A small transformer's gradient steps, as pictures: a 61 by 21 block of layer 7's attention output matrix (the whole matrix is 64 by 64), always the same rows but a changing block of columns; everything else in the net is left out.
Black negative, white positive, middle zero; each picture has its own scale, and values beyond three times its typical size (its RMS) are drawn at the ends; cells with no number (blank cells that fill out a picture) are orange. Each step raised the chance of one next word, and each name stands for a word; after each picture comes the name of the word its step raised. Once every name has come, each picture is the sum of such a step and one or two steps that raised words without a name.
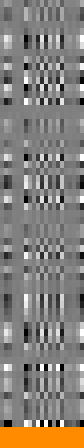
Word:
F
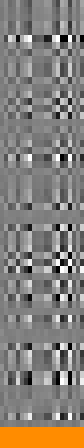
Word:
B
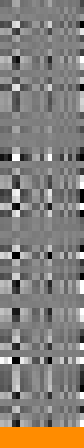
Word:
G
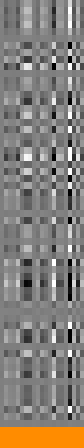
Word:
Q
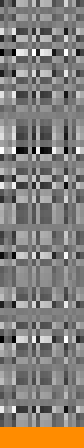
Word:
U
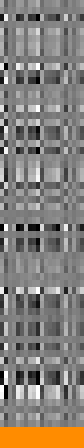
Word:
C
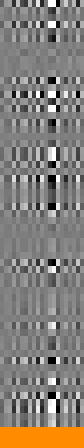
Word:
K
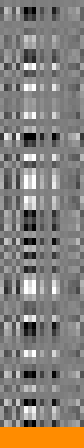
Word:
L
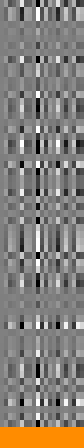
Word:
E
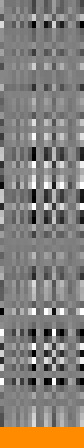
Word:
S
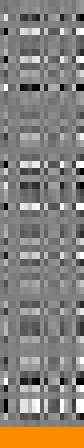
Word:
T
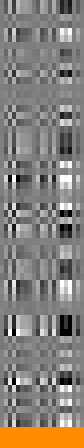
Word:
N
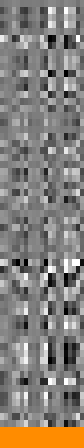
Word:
B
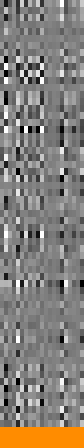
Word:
Q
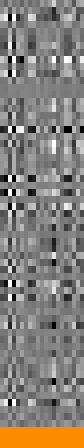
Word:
E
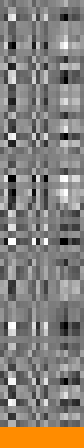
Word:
L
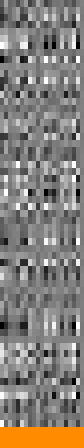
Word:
K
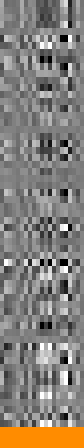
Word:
B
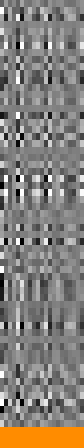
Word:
L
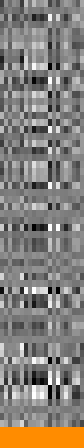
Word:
C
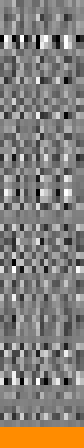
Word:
B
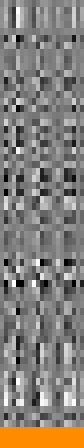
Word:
B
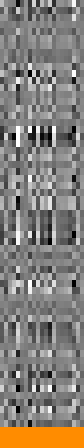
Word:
L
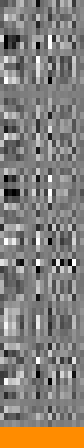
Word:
B
